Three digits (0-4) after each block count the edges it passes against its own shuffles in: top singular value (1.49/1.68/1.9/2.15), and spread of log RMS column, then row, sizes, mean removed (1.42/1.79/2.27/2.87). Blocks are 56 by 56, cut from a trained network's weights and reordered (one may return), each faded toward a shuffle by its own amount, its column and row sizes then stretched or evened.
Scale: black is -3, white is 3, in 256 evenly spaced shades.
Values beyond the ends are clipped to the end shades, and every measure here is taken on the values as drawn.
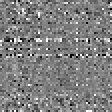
1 3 4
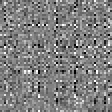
4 4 3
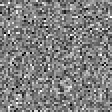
1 0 0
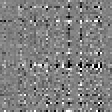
4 4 3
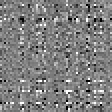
4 4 3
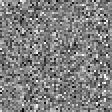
0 2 0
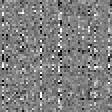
1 4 1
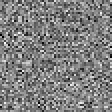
3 1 1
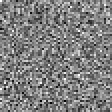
2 1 0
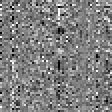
2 4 0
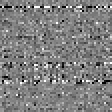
2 1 4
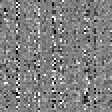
1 4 2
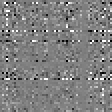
2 4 4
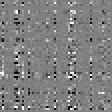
4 4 4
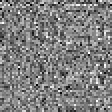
3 1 1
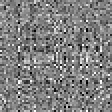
4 3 2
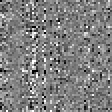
1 4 1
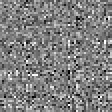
2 2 2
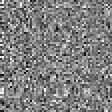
3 3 0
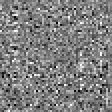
2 2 2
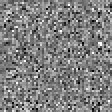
1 2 2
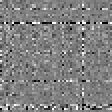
4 2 4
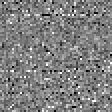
0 1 2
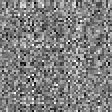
3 3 0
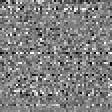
0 0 4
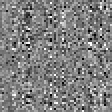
1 4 1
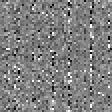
0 4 0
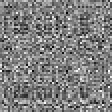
4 1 3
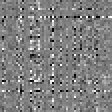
2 4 3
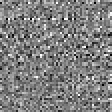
3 0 2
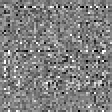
1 2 3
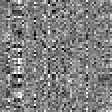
4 4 1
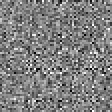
3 2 2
